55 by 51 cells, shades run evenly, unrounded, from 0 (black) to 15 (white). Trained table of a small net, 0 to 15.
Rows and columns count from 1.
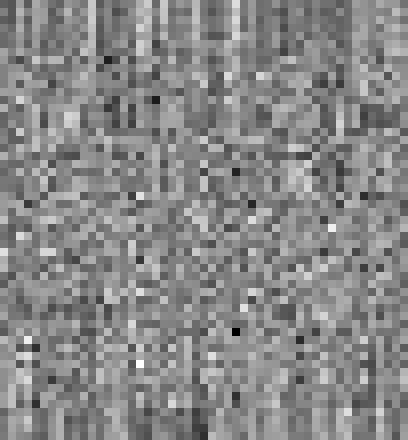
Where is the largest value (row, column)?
46, 18
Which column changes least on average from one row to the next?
2
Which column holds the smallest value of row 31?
27
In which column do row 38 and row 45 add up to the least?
38
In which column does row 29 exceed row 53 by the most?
42
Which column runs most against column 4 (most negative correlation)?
25
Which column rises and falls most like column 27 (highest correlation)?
41
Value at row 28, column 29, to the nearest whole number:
10
